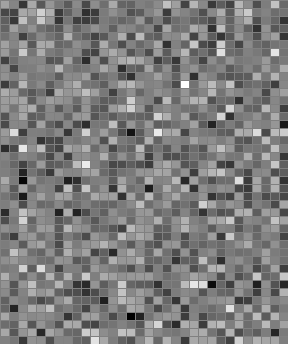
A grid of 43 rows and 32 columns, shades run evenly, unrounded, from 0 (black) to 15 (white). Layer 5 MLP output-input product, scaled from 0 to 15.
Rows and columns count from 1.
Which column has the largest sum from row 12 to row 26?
10
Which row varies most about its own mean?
36
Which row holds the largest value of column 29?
17
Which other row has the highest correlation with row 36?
4
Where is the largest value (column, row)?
21, 11
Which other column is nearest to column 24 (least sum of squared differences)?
9
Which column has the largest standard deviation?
3
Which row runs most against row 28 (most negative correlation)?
25
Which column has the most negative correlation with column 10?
13
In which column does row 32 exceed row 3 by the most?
2
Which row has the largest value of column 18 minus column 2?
41
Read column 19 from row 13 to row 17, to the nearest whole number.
11 8 10 6 10
